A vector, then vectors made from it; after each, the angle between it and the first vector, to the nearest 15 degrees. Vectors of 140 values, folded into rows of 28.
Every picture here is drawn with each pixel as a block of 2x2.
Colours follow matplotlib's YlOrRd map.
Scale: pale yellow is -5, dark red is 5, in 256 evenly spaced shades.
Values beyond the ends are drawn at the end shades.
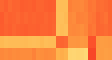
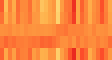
105 degrees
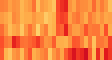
135 degrees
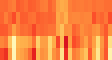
60 degrees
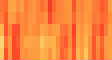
75 degrees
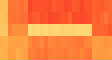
90 degrees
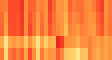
45 degrees
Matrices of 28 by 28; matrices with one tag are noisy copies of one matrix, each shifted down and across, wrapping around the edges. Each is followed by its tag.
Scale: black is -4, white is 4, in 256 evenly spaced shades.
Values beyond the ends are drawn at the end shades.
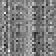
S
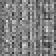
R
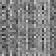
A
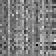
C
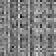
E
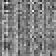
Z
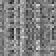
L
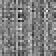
Z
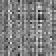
Z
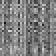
A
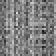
C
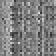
S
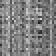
C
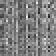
E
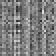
Z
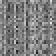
E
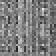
R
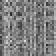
E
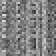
L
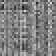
Z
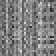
C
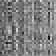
A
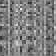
E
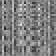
E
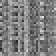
L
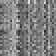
S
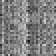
S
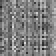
Z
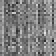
A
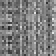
C
